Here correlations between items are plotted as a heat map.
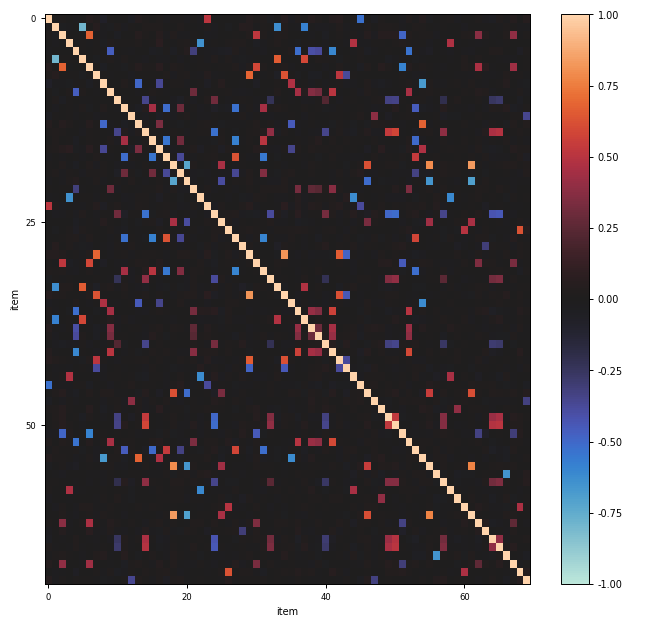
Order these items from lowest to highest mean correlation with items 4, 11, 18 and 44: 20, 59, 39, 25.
20, 39, 59, 25
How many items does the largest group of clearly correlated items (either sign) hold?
10
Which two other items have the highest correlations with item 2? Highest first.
6, 30
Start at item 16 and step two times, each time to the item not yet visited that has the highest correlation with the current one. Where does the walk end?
13
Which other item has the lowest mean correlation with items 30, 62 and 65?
51
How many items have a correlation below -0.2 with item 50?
3
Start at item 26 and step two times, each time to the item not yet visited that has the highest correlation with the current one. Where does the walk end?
60
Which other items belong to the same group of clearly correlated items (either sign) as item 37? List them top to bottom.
1, 5, 33
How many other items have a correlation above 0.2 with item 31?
3
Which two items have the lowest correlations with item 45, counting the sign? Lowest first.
0, 23
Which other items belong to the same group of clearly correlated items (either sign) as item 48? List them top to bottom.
59
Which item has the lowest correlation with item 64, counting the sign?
24
